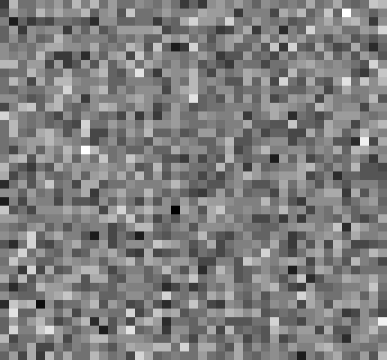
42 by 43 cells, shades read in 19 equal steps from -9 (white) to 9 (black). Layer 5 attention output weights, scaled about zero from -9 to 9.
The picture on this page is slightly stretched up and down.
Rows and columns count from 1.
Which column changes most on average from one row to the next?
15
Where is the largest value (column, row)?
20, 25
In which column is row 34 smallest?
42
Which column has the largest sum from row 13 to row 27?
39
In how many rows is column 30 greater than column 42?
20
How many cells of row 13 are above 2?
4
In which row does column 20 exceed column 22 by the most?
6
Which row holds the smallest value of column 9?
1
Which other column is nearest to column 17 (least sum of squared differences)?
38
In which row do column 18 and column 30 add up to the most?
26
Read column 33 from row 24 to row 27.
3 0 0 -1
